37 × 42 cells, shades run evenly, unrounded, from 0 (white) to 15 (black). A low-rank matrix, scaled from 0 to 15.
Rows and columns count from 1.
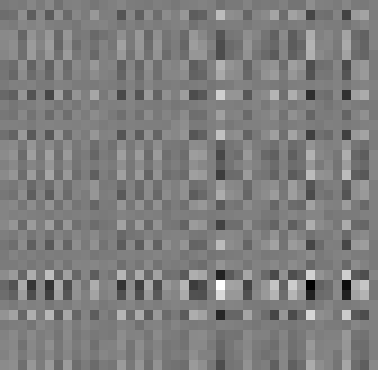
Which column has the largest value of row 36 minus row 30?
25
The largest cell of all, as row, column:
29, 35
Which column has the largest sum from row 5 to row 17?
39
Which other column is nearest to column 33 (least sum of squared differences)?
41
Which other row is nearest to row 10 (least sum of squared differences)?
30
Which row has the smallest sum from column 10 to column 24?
28
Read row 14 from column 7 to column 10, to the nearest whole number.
6 9 7 8
